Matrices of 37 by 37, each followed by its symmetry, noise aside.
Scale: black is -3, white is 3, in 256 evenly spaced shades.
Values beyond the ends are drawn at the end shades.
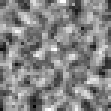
same after a half turn.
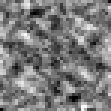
same after a half turn.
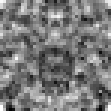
mirrored left to right.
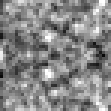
mirrored top to bottom.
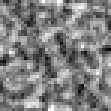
same after a half turn.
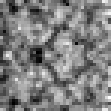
mirrored top to bottom.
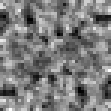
same after a half turn.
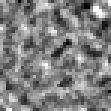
symmetric across the other diagonal.
